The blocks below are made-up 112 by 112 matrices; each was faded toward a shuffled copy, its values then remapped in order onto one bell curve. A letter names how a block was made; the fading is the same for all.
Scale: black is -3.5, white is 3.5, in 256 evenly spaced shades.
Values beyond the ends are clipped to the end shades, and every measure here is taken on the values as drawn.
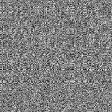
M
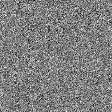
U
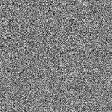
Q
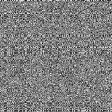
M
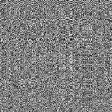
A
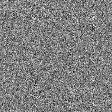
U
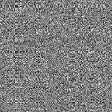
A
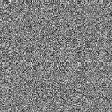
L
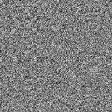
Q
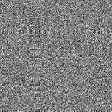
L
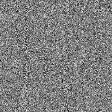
U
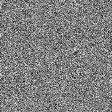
U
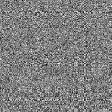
A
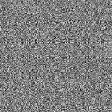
A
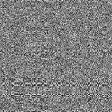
A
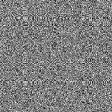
M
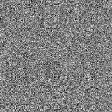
L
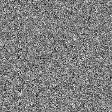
U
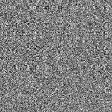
Q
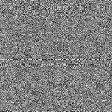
A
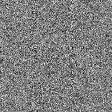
U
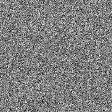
U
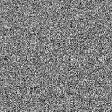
Q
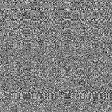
M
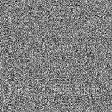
L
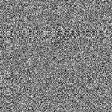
M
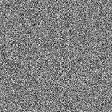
Q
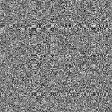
A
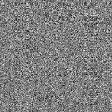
L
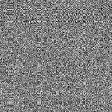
M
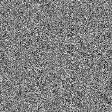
U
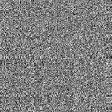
L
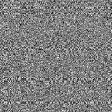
A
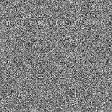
Q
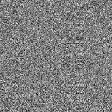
Q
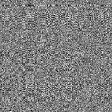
A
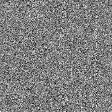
U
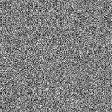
L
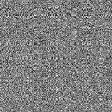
A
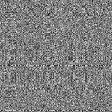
M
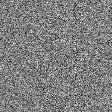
U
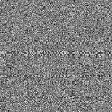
M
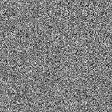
Q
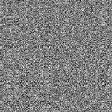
A
